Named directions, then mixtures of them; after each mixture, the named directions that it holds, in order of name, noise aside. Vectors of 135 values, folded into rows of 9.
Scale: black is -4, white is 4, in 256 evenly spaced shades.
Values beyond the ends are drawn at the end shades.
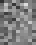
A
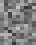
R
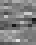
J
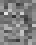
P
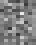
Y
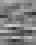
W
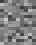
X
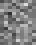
A, R.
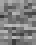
R, W.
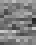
J, W.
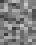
A, W, Y.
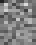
A, X.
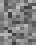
R.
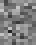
R, Y.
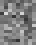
P.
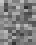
A, R, W.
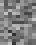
J, R.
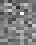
A, P, Y.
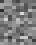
X, Y.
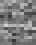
A, R, W.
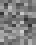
J, P.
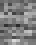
P, R, W.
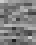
W, X.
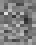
P.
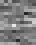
J.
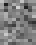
A, J, R.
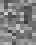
P, R.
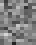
R.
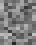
R.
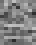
A, W.
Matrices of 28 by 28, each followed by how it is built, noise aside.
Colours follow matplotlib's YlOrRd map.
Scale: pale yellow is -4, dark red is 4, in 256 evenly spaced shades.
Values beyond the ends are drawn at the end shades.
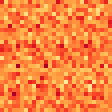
repeating columns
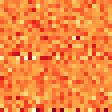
uneven rows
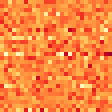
uneven rows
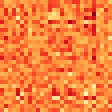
low rank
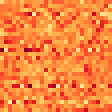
uneven rows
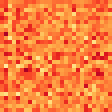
low rank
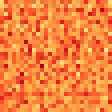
repeating columns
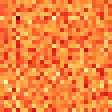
low rank
